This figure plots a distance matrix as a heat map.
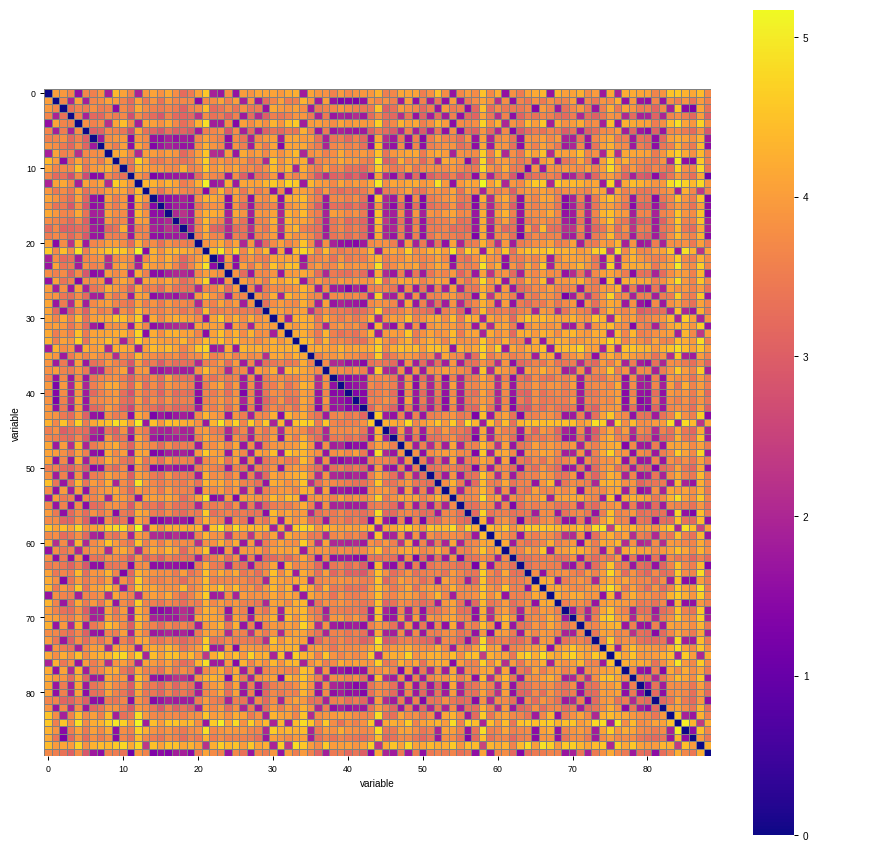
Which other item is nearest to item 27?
69
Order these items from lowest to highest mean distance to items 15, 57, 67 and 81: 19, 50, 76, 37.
50, 19, 37, 76
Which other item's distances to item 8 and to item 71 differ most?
60
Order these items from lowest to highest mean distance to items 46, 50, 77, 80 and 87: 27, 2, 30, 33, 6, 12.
6, 27, 30, 2, 33, 12
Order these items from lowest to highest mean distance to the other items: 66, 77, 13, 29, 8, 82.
82, 77, 29, 13, 8, 66
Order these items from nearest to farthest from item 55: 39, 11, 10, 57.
39, 11, 57, 10
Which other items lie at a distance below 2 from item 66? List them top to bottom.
10, 33, 64
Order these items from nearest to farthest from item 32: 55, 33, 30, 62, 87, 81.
30, 87, 62, 55, 81, 33
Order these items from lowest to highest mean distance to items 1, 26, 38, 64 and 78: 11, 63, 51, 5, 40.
40, 5, 51, 11, 63
